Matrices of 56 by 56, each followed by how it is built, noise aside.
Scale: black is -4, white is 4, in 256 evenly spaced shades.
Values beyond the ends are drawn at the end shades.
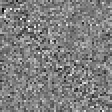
banded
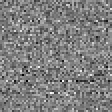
uneven rows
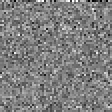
uneven rows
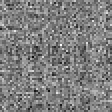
blocks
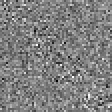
block diagonal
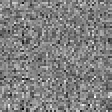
low rank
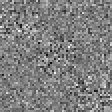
block diagonal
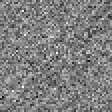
Hankel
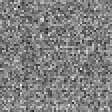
blocks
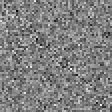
banded
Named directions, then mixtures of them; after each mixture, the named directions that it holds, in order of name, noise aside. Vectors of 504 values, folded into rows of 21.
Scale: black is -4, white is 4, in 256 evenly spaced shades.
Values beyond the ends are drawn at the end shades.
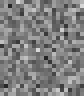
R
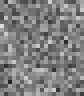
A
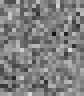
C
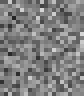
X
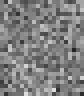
A, X.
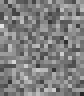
A.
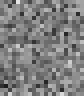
C, R, X.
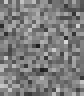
A, C.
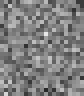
A, R, X.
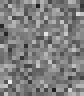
A, R.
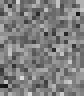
A, C, R.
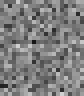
C, R, X.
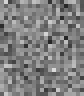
A.
